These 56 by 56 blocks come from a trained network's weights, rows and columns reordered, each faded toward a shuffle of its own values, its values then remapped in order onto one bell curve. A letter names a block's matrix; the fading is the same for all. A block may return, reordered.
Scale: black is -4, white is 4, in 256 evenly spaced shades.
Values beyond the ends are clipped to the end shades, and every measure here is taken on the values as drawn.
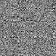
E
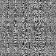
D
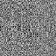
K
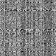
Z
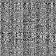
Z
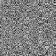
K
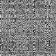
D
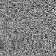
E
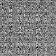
D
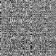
D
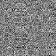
E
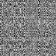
D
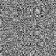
E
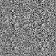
K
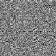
E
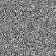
K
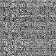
D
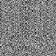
K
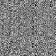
K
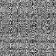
D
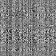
Z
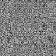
K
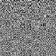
K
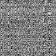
D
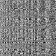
Z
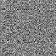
K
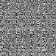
D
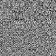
E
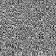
K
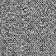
K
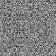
K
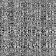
Z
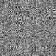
K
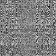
D
